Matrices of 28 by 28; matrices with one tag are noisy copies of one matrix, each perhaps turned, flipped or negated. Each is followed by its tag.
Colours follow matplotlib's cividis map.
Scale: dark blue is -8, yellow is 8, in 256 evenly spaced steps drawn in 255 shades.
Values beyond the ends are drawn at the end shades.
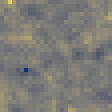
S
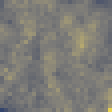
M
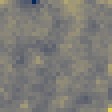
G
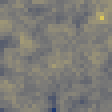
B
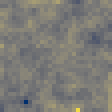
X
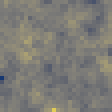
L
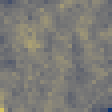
M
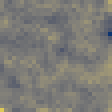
G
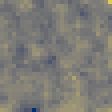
G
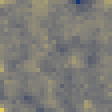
G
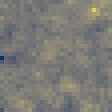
B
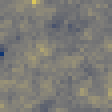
L
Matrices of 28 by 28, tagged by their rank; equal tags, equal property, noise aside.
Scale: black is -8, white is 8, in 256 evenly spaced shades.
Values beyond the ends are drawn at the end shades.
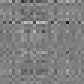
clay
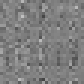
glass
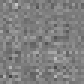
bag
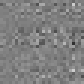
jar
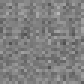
glass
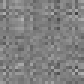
clay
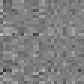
jar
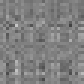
jar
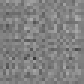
glass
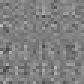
glass
